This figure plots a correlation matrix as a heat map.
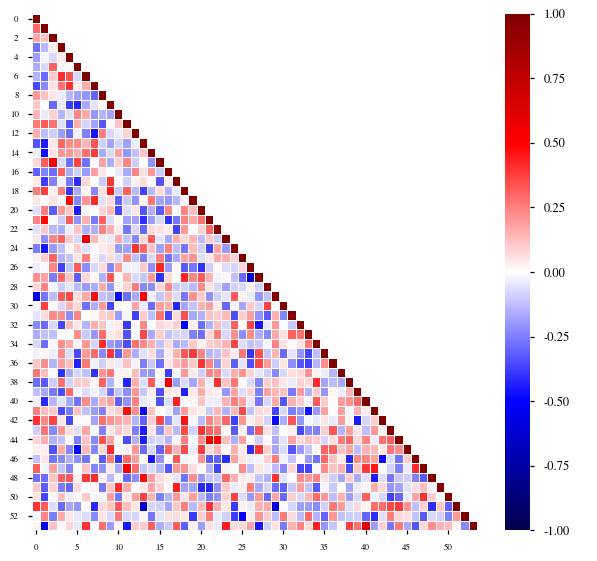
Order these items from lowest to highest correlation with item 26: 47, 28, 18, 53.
18, 47, 28, 53
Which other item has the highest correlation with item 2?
15
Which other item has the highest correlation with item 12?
24
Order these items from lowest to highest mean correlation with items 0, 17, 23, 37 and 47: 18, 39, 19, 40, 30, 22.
30, 22, 39, 19, 18, 40
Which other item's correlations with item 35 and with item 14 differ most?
46
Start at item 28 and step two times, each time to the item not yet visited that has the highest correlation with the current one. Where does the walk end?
1
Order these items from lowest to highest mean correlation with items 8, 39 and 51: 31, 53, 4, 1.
31, 4, 1, 53
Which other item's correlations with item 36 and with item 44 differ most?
22
